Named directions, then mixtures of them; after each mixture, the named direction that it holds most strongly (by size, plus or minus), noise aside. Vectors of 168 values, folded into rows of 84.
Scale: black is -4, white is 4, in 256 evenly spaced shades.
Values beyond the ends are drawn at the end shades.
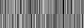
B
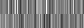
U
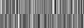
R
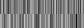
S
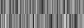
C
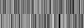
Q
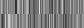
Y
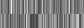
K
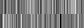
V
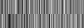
Y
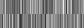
B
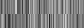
Y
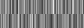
C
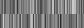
V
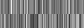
K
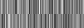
Y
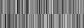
Y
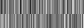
C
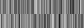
Q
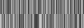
S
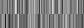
Y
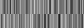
Q
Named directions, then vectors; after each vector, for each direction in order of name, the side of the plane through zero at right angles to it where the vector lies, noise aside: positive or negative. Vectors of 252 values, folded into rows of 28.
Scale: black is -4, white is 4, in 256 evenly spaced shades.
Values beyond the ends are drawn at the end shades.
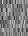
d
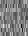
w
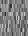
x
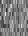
positive, negative, negative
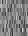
negative, negative, positive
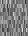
negative, negative, negative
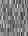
negative, positive, negative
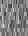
negative, positive, positive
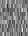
negative, negative, negative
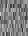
positive, positive, positive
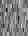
positive, negative, negative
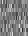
positive, positive, negative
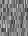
negative, positive, negative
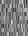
positive, negative, negative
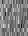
negative, positive, positive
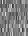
positive, positive, negative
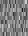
positive, positive, positive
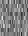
negative, positive, negative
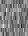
negative, positive, positive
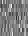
positive, positive, negative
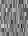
negative, positive, positive
